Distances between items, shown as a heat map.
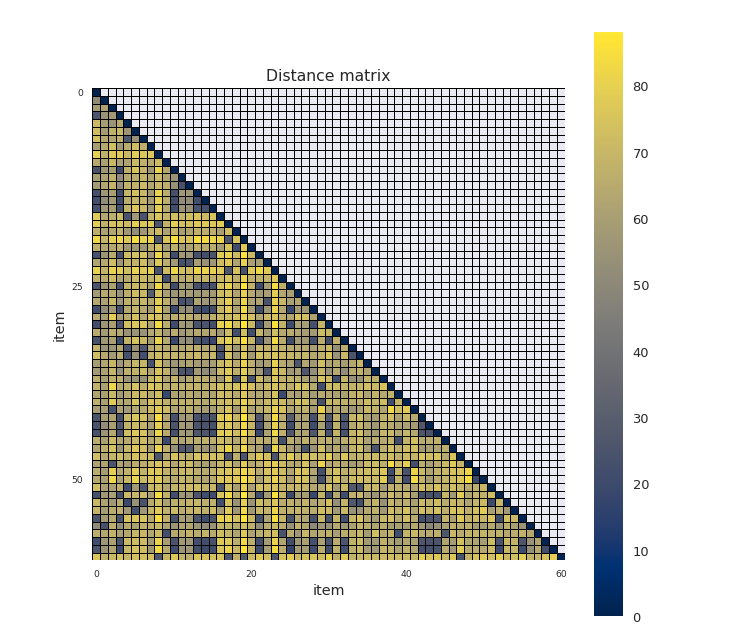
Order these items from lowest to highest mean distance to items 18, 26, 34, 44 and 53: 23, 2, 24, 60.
2, 24, 60, 23
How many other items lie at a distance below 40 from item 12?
5
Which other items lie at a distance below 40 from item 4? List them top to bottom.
6, 16, 33, 34, 51, 53
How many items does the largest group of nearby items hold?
18
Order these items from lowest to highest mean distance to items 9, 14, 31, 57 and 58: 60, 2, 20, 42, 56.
42, 20, 56, 2, 60
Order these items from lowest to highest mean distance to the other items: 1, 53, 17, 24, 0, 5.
0, 1, 53, 24, 5, 17
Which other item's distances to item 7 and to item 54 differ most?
5
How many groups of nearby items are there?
11
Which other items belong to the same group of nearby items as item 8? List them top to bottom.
17, 19, 23, 47, 60
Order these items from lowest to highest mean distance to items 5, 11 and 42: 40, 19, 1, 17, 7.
1, 7, 40, 17, 19
